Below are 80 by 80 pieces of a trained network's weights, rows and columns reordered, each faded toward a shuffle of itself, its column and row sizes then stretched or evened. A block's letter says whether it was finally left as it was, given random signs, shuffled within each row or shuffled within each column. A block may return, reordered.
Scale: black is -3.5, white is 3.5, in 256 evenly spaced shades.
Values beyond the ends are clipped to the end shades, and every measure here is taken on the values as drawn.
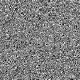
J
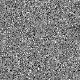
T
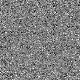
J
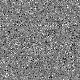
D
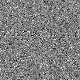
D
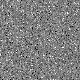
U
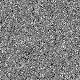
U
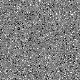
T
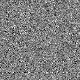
T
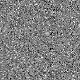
J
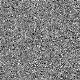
T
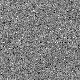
D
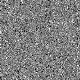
U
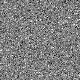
D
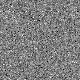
D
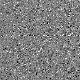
J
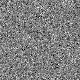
D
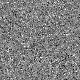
D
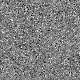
D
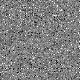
J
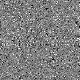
J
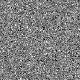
J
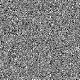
J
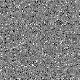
J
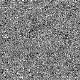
T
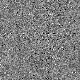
T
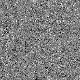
T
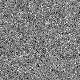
D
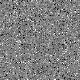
J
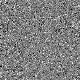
U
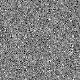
J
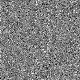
U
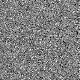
U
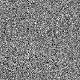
J
